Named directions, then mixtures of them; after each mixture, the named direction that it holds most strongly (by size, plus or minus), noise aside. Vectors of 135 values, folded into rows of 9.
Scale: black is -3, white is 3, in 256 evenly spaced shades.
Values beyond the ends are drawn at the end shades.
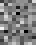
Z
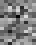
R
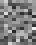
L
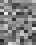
L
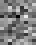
R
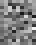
L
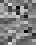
R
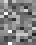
L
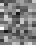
Z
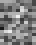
R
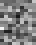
R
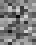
R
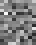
L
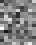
Z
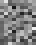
L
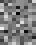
Z
